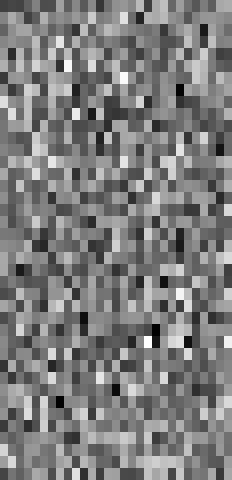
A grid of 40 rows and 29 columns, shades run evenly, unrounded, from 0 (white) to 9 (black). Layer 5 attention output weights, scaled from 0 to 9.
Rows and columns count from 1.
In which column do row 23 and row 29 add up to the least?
23
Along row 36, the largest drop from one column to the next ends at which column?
6
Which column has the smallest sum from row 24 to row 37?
19
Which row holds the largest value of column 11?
27
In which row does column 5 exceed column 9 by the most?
30
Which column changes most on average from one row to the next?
10
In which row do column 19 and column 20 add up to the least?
39
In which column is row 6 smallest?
9
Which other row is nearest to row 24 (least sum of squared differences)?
20
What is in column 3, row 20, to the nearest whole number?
5
